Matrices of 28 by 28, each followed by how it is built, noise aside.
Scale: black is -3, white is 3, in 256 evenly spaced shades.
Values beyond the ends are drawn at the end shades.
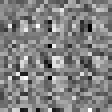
low rank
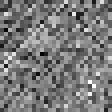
Hankel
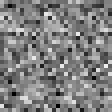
repeating columns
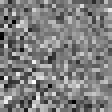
lower triangular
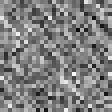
Toeplitz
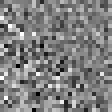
lower triangular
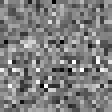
uneven rows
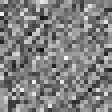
Hankel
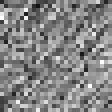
Hankel
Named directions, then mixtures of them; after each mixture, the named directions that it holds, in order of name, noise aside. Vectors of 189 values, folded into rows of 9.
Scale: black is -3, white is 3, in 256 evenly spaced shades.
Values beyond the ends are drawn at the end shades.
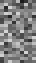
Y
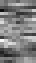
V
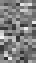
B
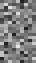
Y.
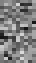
B.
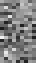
B, V, Y.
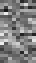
B, V, Y.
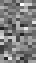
B.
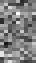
V, Y.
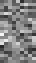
B, V, Y.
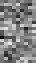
B, V.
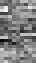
V, Y.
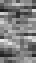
V.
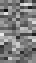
B, V, Y.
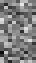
B, V, Y.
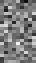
Y.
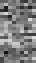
V, Y.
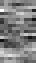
V.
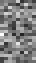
B, Y.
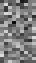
Y.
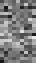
V, Y.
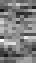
V.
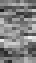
V.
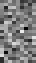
B, Y.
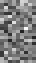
B, Y.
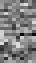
B, V, Y.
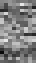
B, V.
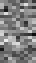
B, V, Y.
